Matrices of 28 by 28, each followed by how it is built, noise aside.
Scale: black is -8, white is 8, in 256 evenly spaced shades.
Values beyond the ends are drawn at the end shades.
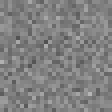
repeating columns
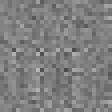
low rank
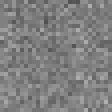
blocks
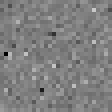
sparse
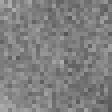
smooth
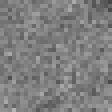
smooth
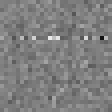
uneven rows
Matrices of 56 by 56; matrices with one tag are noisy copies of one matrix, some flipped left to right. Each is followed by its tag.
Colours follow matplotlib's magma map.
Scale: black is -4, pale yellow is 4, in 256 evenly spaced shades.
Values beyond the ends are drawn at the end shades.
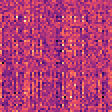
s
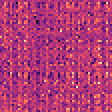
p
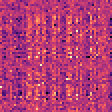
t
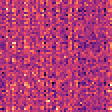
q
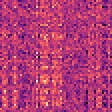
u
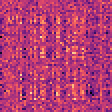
t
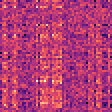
u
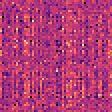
s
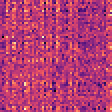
q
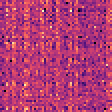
q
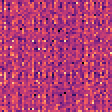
p
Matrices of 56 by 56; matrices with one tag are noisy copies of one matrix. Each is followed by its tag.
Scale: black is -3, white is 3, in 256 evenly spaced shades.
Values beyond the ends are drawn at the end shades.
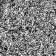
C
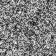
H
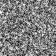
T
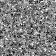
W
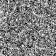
T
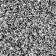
T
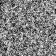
C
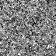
H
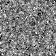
H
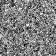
C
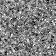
H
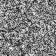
T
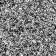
C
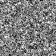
W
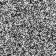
W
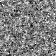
W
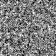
T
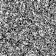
T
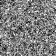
C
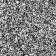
T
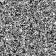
W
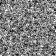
C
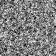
C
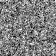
W
